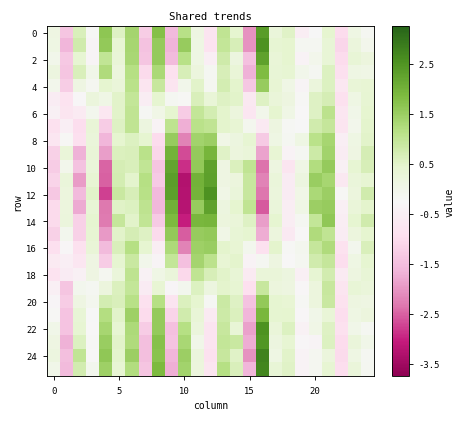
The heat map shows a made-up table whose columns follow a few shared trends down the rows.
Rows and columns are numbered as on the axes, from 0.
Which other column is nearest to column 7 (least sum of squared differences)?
15
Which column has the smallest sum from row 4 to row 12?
10
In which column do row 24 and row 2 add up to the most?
16
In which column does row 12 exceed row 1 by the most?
9
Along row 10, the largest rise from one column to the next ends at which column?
11
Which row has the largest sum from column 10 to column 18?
25
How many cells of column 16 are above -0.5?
16
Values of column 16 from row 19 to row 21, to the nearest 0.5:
1 1.5 2
